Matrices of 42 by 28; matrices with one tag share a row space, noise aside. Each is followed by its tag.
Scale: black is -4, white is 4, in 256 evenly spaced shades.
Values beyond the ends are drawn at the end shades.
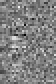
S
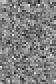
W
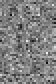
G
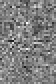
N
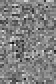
S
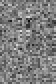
G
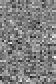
G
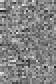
S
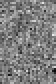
G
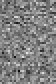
W
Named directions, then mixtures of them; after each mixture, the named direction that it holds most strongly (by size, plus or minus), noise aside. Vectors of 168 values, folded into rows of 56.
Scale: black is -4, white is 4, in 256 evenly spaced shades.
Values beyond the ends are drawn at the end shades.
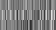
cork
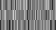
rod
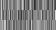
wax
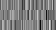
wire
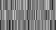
rod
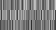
wax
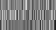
cork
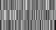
rod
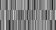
rod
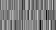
wire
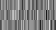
wire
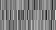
wax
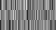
rod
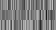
wire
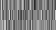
wax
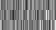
wire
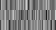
rod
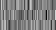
wax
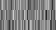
rod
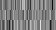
rod
